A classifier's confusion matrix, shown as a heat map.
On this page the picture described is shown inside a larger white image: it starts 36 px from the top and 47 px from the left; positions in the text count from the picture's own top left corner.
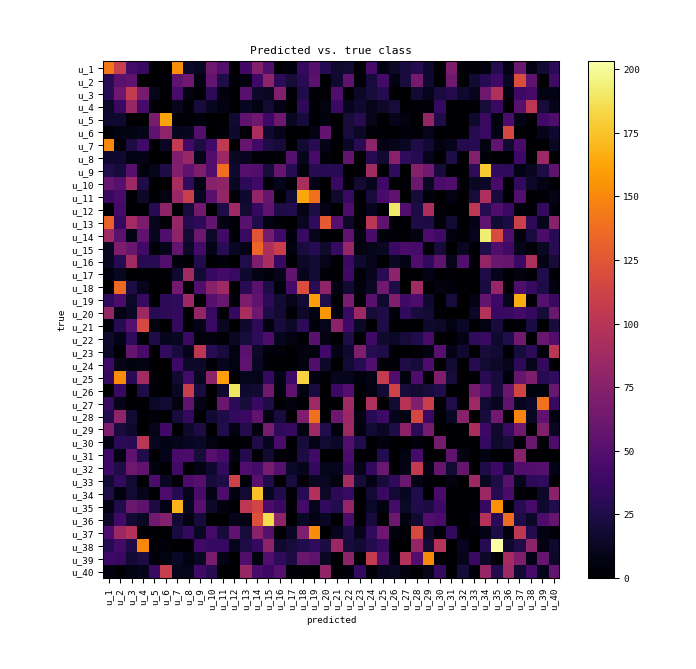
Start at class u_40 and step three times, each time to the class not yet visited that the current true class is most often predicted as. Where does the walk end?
u_15
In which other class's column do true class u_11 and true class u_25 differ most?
u_19
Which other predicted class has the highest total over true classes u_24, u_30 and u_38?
u_4
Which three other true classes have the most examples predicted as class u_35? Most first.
u_38, u_14, u_3
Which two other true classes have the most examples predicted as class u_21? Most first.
u_38, u_28
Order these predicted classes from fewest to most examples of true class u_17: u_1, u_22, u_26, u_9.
u_1, u_9, u_22, u_26
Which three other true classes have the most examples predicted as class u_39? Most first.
u_27, u_8, u_29
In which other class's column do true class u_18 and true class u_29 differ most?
u_2
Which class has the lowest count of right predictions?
u_22
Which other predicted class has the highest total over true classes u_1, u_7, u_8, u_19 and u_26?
u_37
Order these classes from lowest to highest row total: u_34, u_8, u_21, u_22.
u_21, u_22, u_8, u_34
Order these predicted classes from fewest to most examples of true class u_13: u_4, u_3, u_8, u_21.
u_8, u_21, u_4, u_3
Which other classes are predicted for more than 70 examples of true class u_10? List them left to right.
u_3, u_7, u_11, u_18
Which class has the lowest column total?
u_32
